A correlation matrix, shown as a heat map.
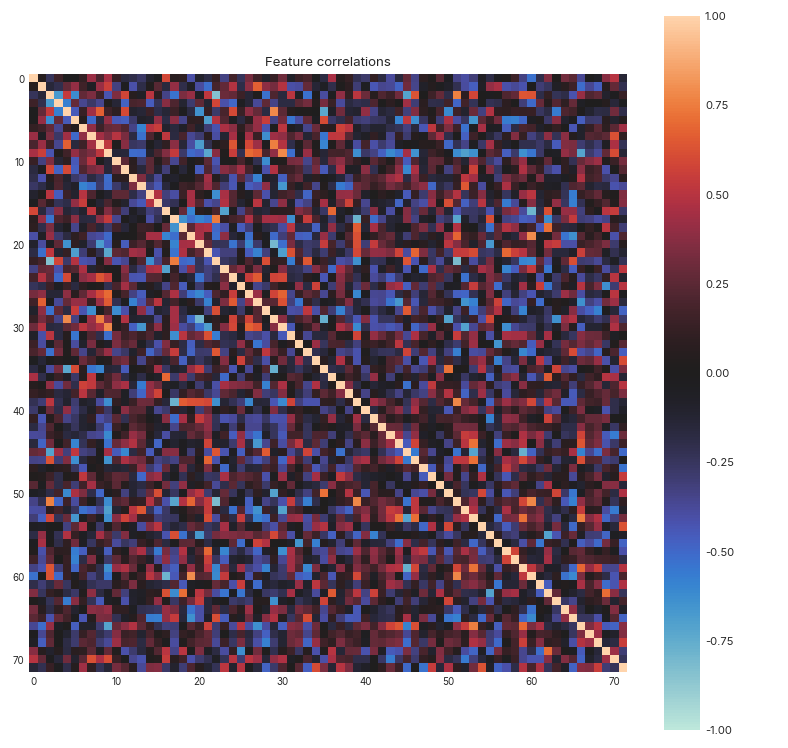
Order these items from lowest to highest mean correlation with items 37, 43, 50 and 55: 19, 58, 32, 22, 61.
58, 22, 32, 19, 61
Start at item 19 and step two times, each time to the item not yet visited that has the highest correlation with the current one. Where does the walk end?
51
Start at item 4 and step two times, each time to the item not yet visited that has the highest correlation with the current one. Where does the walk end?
8
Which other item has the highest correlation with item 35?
50
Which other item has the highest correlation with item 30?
9
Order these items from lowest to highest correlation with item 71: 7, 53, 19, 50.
7, 19, 53, 50
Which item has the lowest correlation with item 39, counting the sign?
17
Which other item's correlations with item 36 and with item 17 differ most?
62
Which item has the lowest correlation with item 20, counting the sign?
29
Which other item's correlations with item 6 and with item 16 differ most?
23
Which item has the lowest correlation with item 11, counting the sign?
45
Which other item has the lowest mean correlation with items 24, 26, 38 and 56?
52
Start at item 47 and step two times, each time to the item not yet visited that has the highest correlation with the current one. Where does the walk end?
21
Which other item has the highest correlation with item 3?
22
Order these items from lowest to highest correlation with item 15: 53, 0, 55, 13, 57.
57, 13, 53, 55, 0
